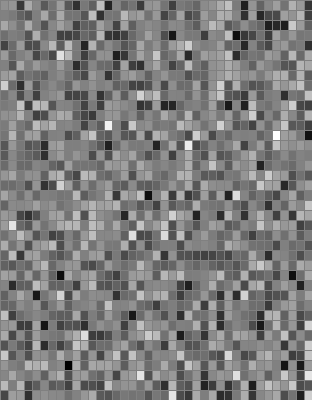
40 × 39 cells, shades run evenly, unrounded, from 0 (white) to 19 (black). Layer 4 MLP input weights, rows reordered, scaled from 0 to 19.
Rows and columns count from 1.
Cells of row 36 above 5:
33
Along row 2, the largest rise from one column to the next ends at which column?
13
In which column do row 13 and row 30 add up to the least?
14
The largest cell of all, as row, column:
37, 9
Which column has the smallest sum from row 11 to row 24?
2
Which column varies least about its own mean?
7
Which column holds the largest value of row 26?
34
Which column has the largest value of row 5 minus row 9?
1
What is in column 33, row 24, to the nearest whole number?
11
